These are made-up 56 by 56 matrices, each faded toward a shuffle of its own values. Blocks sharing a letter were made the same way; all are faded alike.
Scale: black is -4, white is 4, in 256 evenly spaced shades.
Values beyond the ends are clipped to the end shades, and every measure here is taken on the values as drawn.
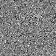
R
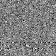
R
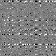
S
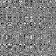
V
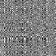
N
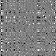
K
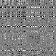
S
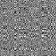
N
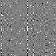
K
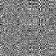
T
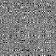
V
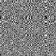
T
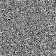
R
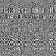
S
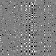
K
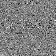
R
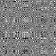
S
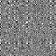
T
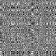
T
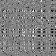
S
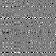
S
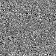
R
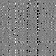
K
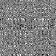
V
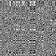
T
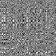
V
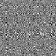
V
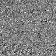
R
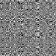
N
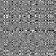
S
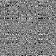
V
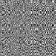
T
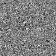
R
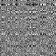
N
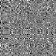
V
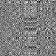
N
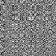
N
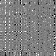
K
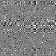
S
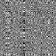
T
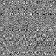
V
